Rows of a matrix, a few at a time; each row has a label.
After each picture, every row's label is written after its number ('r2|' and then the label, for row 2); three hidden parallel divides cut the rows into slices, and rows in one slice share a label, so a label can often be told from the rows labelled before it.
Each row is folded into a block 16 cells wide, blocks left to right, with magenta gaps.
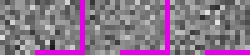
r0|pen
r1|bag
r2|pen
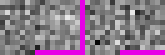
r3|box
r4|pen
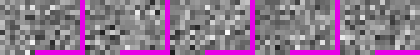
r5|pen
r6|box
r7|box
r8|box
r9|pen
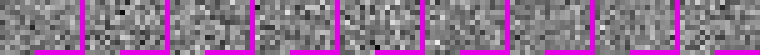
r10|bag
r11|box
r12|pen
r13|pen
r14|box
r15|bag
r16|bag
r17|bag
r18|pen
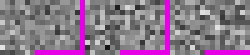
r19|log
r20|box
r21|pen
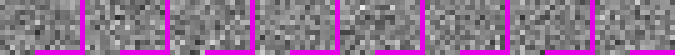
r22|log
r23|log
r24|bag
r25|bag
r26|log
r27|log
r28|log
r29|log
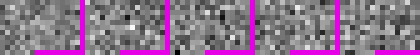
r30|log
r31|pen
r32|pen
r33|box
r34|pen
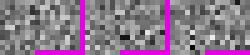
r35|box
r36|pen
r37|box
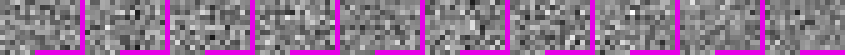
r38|pen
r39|pen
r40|pen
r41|box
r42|log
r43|pen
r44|pen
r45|pen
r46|bag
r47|bag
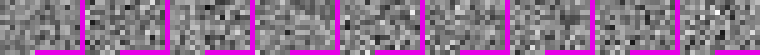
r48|log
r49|pen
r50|pen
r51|log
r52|pen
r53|pen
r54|pen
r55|pen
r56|pen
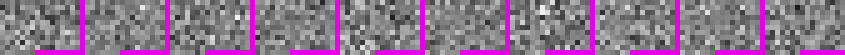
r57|pen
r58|log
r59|box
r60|bag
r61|pen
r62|log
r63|pen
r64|pen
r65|log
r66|box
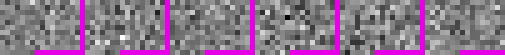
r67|bag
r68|box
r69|bag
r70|pen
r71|pen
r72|bag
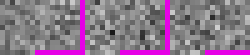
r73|bag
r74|log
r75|log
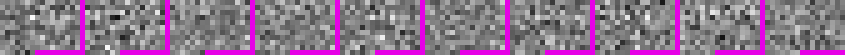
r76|box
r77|pen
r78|log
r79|bag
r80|box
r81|bag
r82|box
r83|box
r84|pen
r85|log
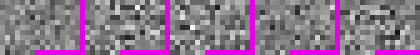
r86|log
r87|pen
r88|pen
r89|log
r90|pen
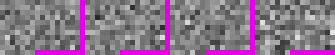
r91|log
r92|bag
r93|bag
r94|box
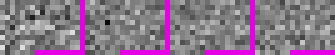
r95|pen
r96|bag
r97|log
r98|log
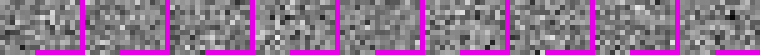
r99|box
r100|bag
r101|box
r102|pen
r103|log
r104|pen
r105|box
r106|box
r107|pen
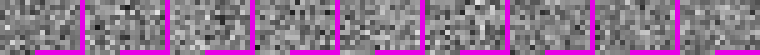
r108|box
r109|pen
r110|pen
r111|box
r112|box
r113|box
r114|bag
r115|bag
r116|bag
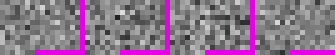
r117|bag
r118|pen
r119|pen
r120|bag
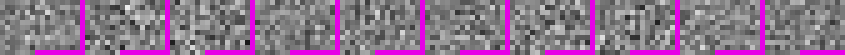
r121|bag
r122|box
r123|pen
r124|log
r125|pen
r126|bag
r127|pen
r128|pen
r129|bag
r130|bag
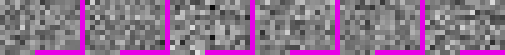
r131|log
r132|bag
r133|pen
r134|bag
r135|bag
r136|pen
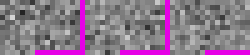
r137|log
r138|bag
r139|log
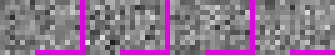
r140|bag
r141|box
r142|bag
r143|bag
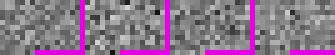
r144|bag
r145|box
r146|bag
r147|bag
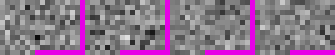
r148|pen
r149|box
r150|log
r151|bag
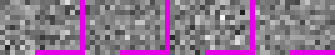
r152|pen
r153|bag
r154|box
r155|bag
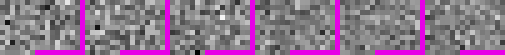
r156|pen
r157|pen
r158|box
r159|bag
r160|bag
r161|bag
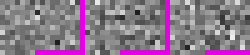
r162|bag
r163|pen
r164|pen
